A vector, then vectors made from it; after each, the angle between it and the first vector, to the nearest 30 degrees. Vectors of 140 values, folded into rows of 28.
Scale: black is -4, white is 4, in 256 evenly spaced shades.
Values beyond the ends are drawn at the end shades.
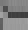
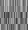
90 degrees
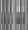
90 degrees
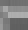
150 degrees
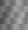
90 degrees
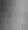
90 degrees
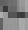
30 degrees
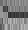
30 degrees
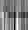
60 degrees
